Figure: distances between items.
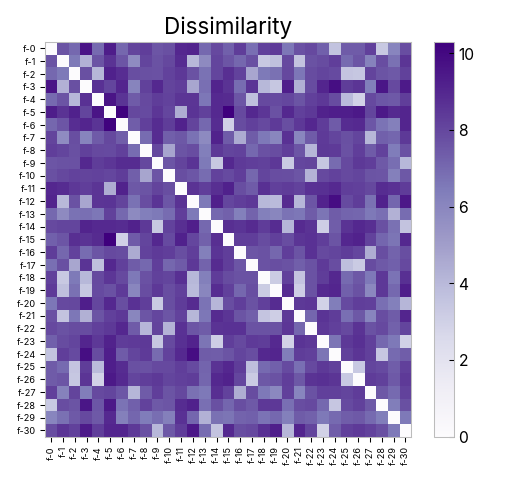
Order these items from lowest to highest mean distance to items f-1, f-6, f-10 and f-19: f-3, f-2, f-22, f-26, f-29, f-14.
f-3, f-29, f-22, f-2, f-26, f-14
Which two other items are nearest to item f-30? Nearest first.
f-23, f-14
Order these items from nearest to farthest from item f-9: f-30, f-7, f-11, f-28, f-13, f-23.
f-23, f-30, f-13, f-28, f-11, f-7
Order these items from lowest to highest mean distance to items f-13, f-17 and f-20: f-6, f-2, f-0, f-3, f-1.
f-2, f-0, f-1, f-6, f-3
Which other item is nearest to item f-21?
f-19
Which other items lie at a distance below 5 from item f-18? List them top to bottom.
f-1, f-3, f-12, f-19, f-21
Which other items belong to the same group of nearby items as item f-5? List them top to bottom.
f-11
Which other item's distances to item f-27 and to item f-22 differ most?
f-16
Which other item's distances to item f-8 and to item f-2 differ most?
f-26
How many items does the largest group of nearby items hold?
6
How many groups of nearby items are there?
9
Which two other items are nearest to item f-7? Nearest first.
f-27, f-16
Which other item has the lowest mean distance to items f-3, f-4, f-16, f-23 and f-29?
f-13
